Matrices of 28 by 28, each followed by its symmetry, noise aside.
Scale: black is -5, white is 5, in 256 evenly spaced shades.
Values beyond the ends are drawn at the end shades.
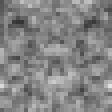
mirrored left to right.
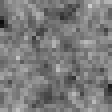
same after a half turn.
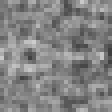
mirrored top to bottom.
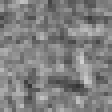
antisymmetric.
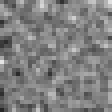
antisymmetric.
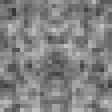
mirrored left to right.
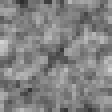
same after a half turn.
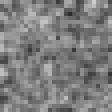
no symmetry.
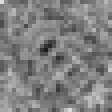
symmetric.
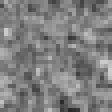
antisymmetric.
